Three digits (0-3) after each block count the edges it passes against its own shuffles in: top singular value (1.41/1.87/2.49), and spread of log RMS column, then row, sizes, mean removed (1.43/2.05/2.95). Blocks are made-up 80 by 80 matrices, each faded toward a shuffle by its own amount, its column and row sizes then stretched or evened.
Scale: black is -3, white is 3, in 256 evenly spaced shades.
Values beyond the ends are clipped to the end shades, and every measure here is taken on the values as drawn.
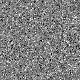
0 0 0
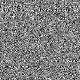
1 0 2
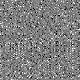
2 0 1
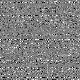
1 0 3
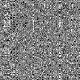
2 2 0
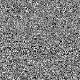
1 0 2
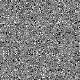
1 1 1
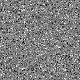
0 0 1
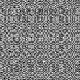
3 0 0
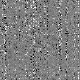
0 3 1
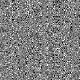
2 2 0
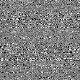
1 0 3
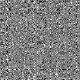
1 3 2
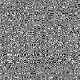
2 0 3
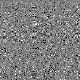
2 1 2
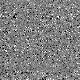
1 1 1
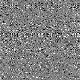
2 0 2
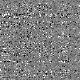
1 2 2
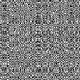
3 1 1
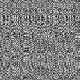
3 0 2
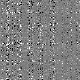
0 3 2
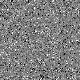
0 0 1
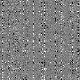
2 3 1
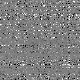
1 1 3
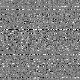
1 0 3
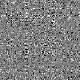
1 2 2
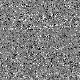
0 0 2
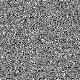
1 0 2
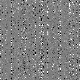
0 3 0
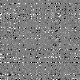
1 2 3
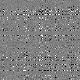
2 2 3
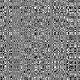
3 3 2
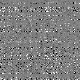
0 2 3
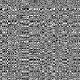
3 2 3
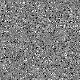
0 1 2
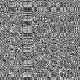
3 0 0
